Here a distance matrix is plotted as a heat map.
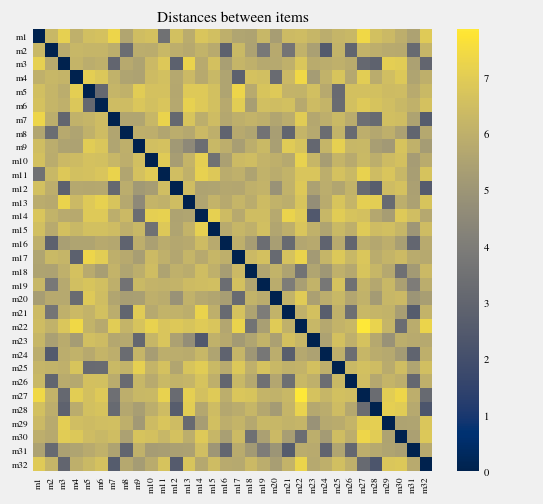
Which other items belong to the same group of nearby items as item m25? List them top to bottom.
m5, m6
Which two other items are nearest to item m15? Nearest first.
m10, m31
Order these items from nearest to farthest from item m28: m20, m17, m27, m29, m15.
m27, m20, m17, m15, m29
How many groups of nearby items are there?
9
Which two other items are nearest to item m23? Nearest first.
m14, m9
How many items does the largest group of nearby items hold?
8
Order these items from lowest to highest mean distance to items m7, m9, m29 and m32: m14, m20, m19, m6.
m14, m20, m19, m6
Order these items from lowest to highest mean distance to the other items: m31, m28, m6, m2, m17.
m31, m2, m28, m17, m6
